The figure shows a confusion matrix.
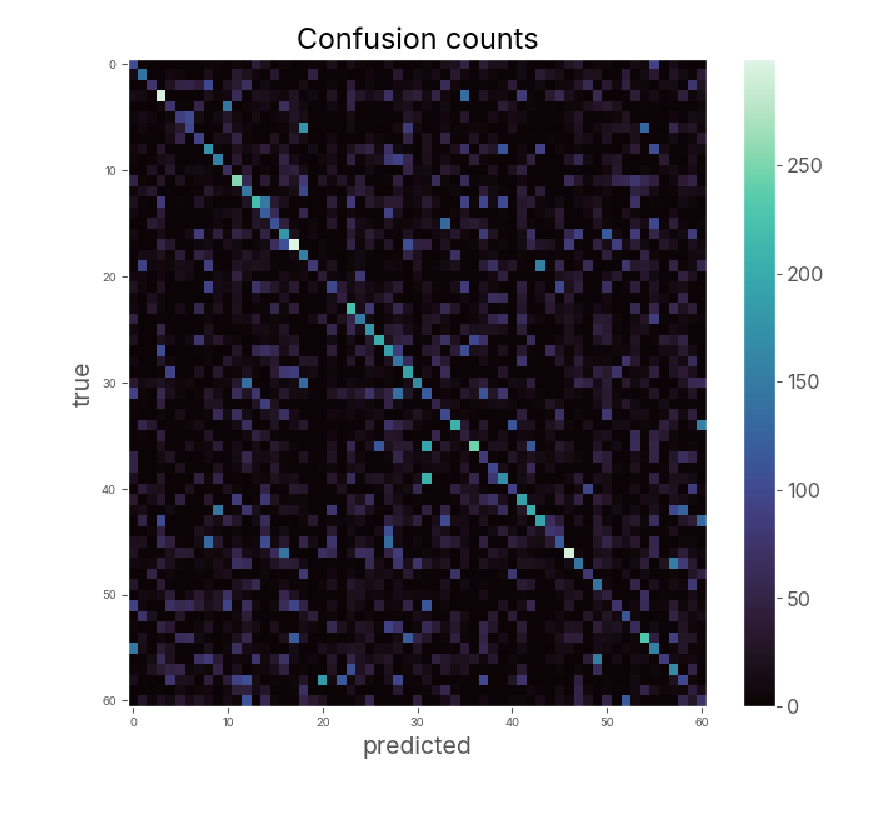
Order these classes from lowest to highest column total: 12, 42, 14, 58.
42, 58, 14, 12
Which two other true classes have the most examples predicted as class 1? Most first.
19, 52
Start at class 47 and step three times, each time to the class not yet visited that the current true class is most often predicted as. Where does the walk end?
25
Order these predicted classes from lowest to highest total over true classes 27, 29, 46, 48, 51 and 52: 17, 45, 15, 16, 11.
45, 11, 15, 17, 16
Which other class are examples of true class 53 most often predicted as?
27
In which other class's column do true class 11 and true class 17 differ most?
29
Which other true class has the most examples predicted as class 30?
47
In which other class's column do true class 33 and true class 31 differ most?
28
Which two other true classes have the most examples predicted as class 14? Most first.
13, 45
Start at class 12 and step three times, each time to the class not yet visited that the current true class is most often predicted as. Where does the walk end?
60
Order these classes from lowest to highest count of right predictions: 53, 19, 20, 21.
20, 53, 19, 21
